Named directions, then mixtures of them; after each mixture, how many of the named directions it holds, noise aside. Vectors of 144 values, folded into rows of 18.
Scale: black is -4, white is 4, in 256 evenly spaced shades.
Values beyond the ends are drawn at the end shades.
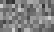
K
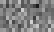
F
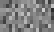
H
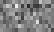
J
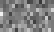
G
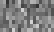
two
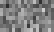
three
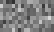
one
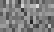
three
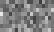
one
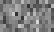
two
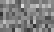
four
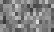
two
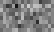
one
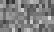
two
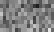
four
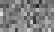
two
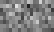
three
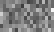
two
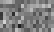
four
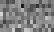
four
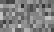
three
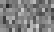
two
